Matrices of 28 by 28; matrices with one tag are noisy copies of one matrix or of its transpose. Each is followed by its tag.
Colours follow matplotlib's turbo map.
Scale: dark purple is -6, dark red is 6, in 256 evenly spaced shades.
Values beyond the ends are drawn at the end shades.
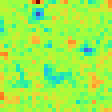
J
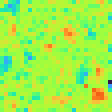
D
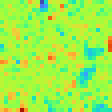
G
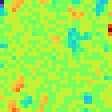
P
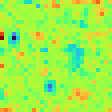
J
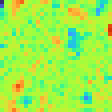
P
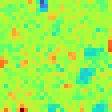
G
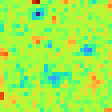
J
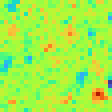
D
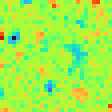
J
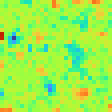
J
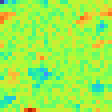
P
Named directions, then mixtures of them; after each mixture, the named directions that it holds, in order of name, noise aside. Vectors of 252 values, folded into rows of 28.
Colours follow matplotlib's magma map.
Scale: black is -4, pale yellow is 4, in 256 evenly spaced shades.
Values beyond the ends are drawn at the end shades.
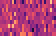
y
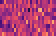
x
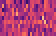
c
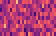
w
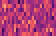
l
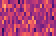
l.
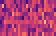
c, x.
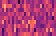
l.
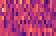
c, w.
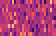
y.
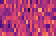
x.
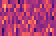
l.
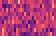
l.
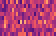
c, w.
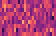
l.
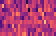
c, x.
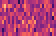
l.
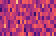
w.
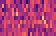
c.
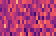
w.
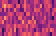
l.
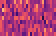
c.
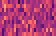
l.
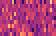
y.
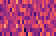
w.
